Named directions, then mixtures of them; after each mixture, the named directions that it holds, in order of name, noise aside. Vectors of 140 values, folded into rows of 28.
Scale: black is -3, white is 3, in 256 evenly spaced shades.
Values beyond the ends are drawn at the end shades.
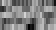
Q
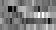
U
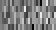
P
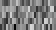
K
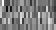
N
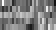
N, Q.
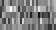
N, U.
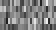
K, P, Q.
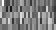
N.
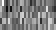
N.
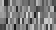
K, N.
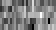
P, Q, U.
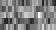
K, Q, U.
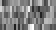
K, P, Q.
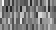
N, P.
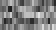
K, Q, U.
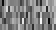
N, P.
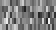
K, P, U.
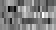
U.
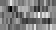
U.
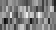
K, Q, U.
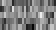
P, Q.
